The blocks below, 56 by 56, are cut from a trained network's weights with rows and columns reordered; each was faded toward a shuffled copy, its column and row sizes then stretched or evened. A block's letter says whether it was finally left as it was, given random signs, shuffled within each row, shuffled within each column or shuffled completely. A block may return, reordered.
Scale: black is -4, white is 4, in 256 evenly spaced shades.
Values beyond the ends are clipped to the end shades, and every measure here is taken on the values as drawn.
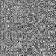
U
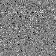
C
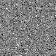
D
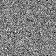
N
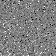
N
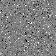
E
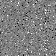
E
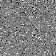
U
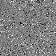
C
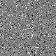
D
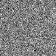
D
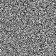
E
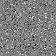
U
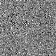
D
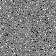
N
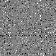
D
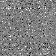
D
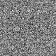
C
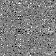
U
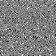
C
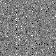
E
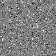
E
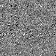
D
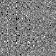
U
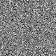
N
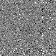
D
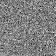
N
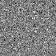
D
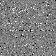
C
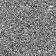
C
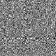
U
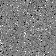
E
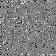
D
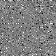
U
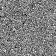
N
